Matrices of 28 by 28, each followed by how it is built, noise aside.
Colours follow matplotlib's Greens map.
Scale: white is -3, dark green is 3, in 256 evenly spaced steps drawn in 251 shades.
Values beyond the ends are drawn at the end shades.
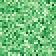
noise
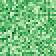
noise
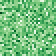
blocks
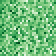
repeating rows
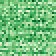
blocks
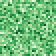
noise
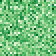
low rank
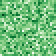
noise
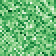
Toeplitz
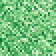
Toeplitz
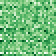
low rank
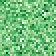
low rank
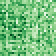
blocks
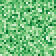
noise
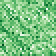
Toeplitz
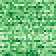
blocks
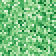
repeating rows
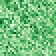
Toeplitz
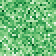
Toeplitz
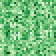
blocks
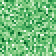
noise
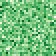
noise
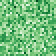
blocks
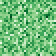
repeating rows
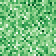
Toeplitz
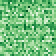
blocks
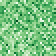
Toeplitz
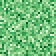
repeating rows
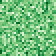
noise
